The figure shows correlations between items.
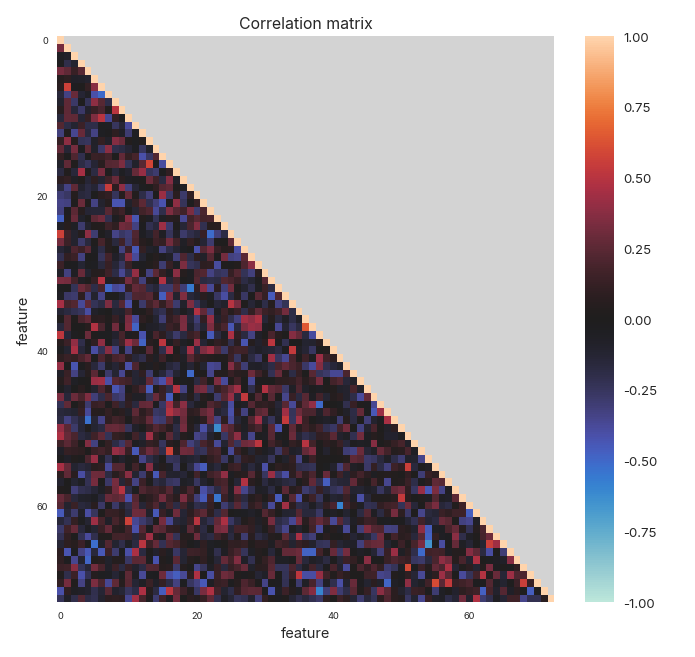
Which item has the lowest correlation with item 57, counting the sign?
39
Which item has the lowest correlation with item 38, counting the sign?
71
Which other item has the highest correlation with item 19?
7
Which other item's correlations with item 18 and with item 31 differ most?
33
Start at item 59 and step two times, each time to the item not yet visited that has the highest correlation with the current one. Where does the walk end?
0
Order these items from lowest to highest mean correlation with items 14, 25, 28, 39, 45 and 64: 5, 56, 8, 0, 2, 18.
8, 5, 18, 56, 0, 2
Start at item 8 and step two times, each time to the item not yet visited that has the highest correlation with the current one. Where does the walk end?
58
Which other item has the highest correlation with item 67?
61
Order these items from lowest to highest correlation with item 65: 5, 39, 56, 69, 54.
54, 5, 56, 39, 69
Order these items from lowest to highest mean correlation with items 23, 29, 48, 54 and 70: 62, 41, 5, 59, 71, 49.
41, 59, 62, 49, 71, 5
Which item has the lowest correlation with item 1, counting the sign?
66
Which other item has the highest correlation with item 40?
34
